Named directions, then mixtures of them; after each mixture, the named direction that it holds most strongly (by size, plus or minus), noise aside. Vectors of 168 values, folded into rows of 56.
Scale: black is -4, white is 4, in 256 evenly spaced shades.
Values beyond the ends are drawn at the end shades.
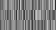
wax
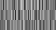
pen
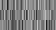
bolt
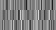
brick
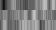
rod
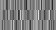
brick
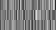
wax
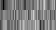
rod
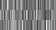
bolt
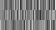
wax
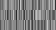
wax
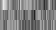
rod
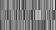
wax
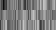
rod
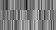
brick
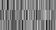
bolt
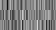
bolt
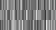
bolt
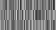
wax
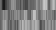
rod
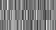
bolt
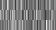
bolt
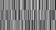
pen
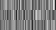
wax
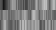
rod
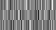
brick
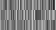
wax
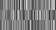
wax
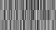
pen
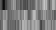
rod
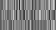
wax
